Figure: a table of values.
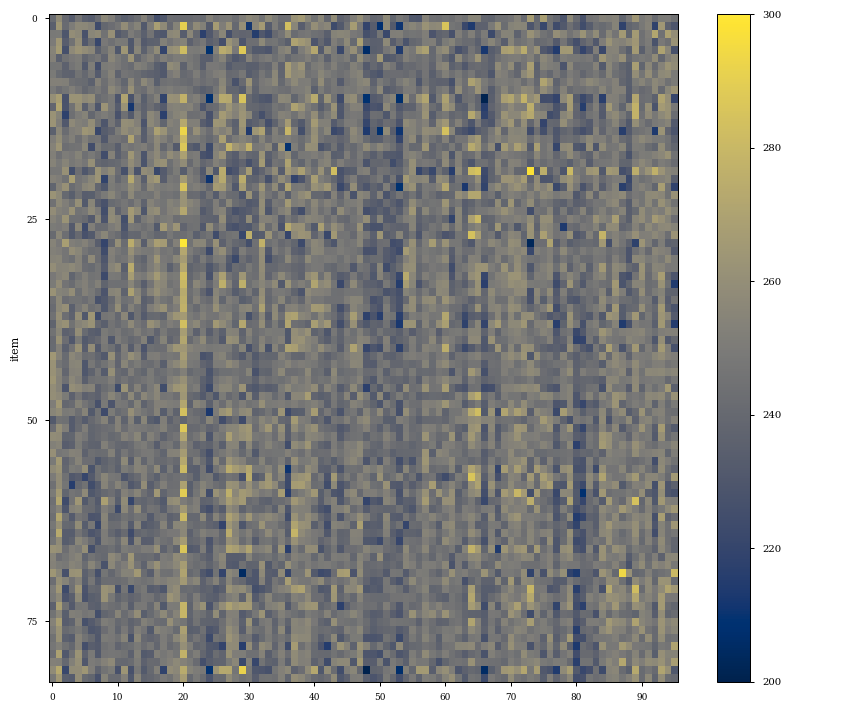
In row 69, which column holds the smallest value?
29
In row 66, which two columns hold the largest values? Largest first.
20, 64
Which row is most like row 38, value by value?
21
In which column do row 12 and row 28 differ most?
73
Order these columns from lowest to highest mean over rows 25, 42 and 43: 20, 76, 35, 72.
35, 76, 72, 20
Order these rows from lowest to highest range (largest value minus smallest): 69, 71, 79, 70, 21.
70, 79, 71, 21, 69
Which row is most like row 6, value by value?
7
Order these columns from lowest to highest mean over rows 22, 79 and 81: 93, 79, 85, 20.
85, 79, 93, 20
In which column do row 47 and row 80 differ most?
65
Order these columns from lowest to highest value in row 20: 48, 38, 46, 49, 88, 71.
88, 38, 48, 49, 46, 71
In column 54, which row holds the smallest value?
63
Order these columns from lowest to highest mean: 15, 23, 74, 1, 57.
23, 15, 74, 57, 1
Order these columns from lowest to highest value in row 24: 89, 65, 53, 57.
53, 89, 65, 57
